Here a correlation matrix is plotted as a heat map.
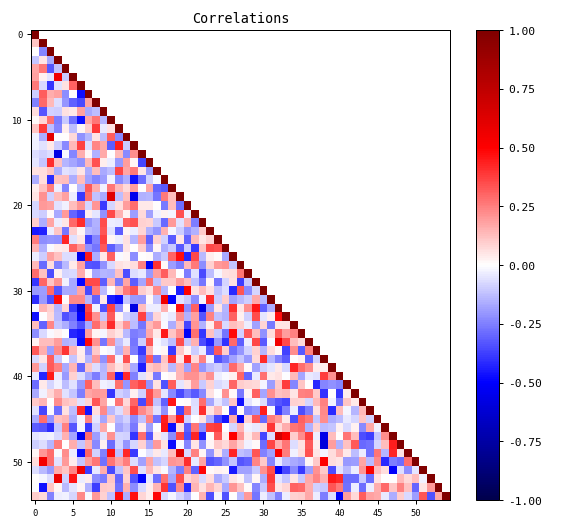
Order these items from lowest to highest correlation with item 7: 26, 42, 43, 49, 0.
0, 43, 42, 49, 26
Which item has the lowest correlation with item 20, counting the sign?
35
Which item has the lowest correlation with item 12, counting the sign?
28
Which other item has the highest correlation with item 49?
19
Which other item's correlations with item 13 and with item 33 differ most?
32
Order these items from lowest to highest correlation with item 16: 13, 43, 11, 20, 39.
43, 20, 39, 13, 11
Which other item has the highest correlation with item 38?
50
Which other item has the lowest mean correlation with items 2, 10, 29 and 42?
6
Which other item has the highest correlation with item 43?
18
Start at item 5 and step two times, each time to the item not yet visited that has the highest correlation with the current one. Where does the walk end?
52
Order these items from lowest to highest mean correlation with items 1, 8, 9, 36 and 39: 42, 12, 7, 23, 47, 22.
23, 22, 12, 47, 42, 7
